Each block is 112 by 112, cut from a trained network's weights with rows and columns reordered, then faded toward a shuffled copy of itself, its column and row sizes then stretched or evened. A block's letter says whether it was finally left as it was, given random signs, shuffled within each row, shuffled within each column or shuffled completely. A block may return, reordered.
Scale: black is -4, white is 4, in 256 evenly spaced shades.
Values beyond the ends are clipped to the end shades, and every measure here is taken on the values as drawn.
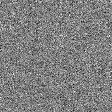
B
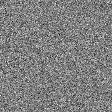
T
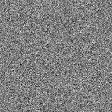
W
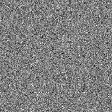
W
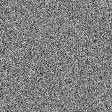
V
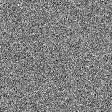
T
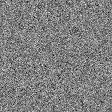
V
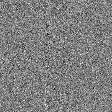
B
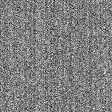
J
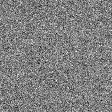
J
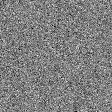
V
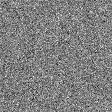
V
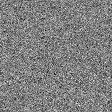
T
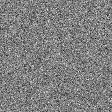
V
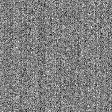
W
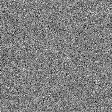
J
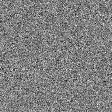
T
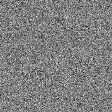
B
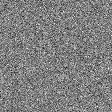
V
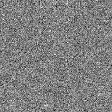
W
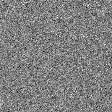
T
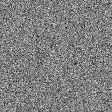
T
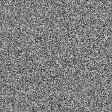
B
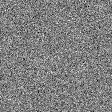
V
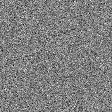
V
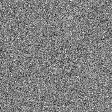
J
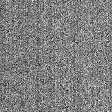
W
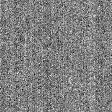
J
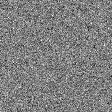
V
